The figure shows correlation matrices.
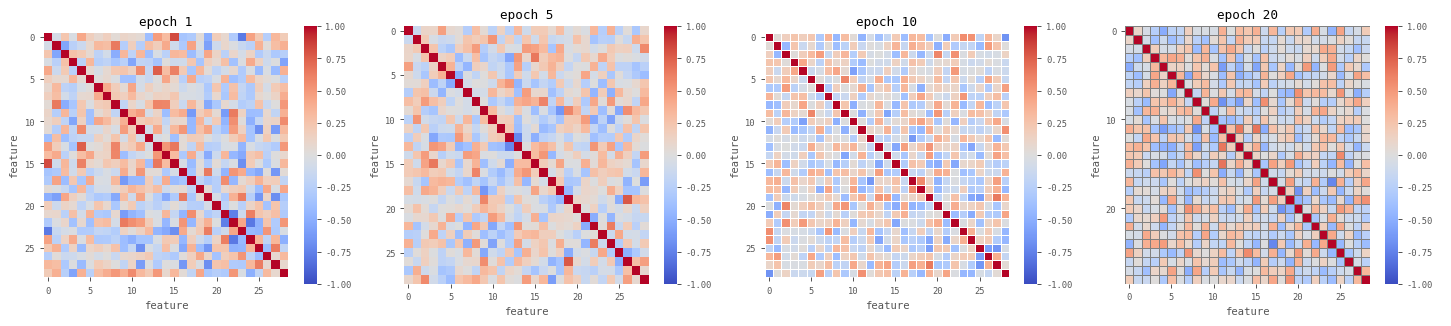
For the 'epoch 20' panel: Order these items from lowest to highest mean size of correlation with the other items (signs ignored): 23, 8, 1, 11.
1, 23, 8, 11
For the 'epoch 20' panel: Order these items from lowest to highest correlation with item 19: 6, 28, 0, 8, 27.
6, 8, 0, 27, 28
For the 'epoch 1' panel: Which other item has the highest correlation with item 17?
21
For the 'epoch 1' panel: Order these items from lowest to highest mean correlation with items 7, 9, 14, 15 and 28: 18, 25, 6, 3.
3, 25, 18, 6
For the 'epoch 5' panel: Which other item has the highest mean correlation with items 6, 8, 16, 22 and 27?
24
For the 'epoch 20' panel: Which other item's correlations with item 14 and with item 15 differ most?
20
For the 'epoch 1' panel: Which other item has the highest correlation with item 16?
19
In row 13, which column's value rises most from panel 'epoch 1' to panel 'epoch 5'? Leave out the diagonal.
3
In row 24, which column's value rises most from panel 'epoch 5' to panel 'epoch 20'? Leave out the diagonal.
21
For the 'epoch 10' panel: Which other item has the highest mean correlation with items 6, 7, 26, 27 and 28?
19
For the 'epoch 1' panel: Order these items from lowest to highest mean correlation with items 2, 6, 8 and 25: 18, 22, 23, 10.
23, 18, 22, 10
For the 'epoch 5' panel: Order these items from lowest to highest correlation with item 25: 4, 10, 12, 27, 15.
27, 4, 10, 15, 12
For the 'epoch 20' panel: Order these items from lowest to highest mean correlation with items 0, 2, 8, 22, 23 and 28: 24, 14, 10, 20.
24, 10, 14, 20
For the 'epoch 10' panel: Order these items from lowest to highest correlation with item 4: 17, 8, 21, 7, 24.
21, 24, 17, 7, 8
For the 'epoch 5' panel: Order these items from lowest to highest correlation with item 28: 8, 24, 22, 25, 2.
25, 22, 24, 8, 2
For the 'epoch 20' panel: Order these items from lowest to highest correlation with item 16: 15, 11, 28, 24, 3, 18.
11, 15, 18, 24, 28, 3
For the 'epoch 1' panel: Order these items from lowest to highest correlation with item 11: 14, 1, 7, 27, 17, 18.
27, 17, 1, 14, 7, 18
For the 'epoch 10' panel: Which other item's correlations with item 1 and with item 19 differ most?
15
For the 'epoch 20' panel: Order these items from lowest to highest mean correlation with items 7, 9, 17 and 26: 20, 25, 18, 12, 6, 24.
18, 24, 12, 6, 25, 20
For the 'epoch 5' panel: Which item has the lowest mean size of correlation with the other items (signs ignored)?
20
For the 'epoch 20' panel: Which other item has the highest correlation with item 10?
8
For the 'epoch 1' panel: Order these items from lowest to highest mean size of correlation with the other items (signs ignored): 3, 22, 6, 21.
6, 3, 21, 22
